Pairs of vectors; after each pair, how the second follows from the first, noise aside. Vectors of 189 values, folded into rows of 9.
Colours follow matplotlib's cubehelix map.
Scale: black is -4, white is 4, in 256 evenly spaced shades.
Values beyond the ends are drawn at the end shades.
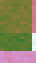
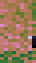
negated, partly zeroed.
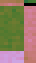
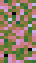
shuffled.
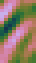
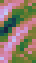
copied.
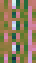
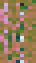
reversed, partly zeroed.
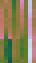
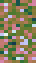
shuffled.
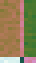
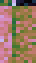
reversed, negated.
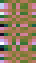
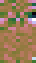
reversed, partly zeroed.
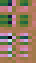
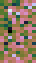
shuffled.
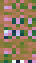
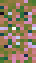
shuffled.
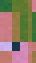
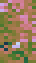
negated, partly zeroed.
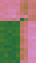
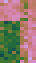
copied.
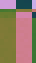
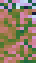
sign-scrambled.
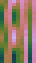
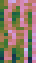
copied.
